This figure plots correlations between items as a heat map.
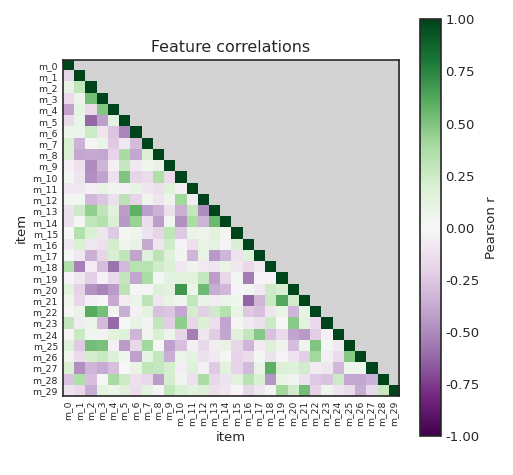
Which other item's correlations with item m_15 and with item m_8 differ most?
m_1
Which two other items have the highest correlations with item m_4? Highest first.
m_3, m_28
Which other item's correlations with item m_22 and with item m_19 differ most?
m_2
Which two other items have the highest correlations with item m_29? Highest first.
m_21, m_19
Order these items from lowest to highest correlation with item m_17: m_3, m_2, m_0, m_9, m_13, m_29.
m_13, m_2, m_3, m_29, m_0, m_9
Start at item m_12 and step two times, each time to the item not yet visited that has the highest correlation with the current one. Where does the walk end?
m_10
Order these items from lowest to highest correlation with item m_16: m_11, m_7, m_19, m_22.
m_19, m_7, m_22, m_11
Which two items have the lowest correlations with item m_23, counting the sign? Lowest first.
m_4, m_14
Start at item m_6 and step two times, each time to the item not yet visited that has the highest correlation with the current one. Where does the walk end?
m_14
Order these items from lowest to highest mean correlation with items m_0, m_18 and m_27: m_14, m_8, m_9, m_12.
m_12, m_14, m_9, m_8
